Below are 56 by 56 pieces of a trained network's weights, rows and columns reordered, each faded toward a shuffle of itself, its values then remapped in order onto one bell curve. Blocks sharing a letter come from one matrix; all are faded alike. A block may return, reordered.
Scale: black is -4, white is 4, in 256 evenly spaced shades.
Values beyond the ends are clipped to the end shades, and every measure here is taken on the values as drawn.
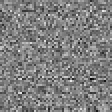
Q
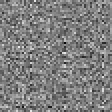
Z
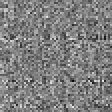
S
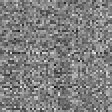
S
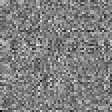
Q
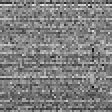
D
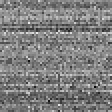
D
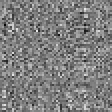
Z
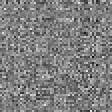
Q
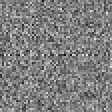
S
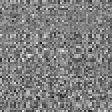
Q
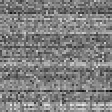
D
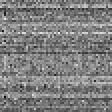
D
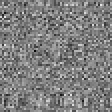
Q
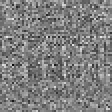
S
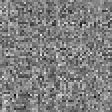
S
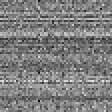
D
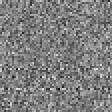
S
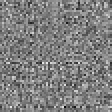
S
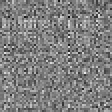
Z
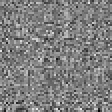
S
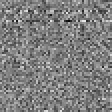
S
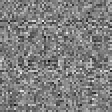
Q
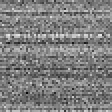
D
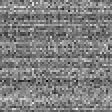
D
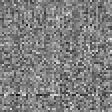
S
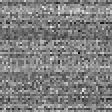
D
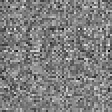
S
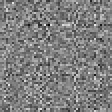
Z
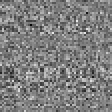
Q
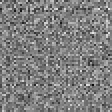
S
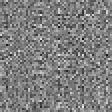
Z
